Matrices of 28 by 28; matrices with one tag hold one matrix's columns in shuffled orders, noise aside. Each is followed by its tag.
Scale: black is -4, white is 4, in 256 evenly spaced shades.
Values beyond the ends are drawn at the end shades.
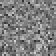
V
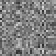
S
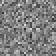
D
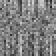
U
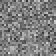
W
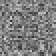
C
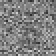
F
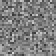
W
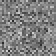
F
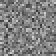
D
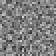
V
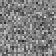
V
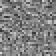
W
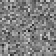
W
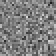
V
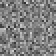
D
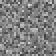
D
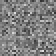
F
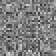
C
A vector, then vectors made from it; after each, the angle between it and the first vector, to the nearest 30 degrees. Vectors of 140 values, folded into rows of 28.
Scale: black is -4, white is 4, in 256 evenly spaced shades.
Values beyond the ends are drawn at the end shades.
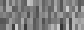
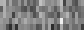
120 degrees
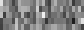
90 degrees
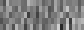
30 degrees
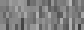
120 degrees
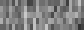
120 degrees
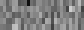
120 degrees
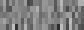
150 degrees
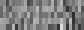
150 degrees
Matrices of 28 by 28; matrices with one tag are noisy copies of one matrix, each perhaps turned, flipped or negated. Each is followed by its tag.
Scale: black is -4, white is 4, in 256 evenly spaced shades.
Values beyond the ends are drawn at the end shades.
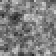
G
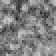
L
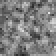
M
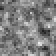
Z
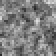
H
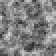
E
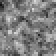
H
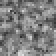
M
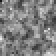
H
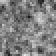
G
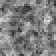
E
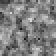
H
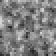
M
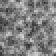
M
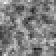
H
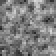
L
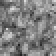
L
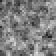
L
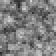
L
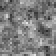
Z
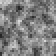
H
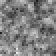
L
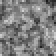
H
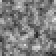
H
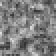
Z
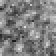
L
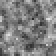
E
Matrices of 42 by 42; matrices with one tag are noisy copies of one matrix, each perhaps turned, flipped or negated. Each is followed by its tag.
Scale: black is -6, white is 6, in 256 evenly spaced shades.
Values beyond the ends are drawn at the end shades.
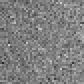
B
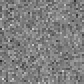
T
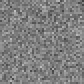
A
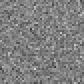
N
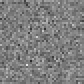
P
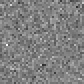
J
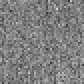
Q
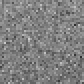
B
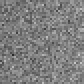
B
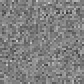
T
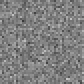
P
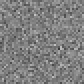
N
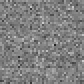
P
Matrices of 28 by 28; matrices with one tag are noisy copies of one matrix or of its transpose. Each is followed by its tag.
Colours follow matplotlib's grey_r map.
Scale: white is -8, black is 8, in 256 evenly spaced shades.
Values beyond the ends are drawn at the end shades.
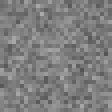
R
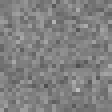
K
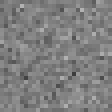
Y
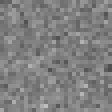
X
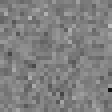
Y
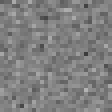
X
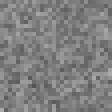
K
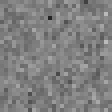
R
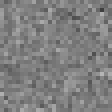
K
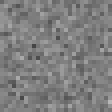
R
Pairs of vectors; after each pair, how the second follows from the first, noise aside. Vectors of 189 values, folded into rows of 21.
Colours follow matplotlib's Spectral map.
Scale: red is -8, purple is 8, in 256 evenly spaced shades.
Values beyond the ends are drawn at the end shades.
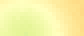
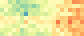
wrapped around, scaled up.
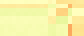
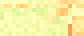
copied.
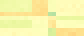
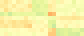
negated.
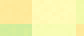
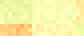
negated.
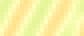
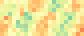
wrapped around, scaled up.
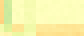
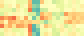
wrapped around, scaled up.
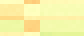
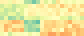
negated, scaled up.
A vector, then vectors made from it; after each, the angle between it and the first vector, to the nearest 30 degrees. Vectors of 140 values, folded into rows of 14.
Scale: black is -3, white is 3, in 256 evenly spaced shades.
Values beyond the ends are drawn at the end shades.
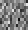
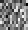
150 degrees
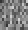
120 degrees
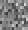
90 degrees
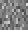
30 degrees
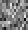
60 degrees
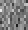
30 degrees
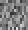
90 degrees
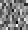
150 degrees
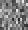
60 degrees
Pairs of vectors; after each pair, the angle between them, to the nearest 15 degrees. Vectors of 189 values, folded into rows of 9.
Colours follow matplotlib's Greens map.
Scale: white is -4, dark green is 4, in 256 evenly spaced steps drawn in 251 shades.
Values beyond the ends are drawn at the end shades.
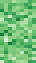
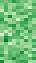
165 degrees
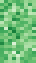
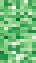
60 degrees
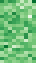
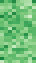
30 degrees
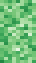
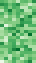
150 degrees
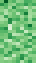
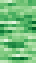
90 degrees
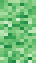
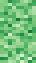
135 degrees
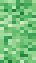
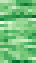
60 degrees
